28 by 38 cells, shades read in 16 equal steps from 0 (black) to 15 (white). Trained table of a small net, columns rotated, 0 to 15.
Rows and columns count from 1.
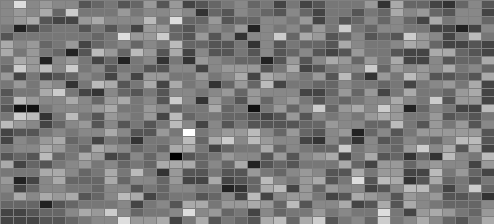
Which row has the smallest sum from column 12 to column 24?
8
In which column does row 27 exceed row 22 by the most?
15
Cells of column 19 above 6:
17
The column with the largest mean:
14
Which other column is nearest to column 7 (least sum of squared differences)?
26
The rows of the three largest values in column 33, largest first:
19, 24, 28
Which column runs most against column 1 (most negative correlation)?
18
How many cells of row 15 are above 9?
5
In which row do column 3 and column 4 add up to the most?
9
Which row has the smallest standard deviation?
2
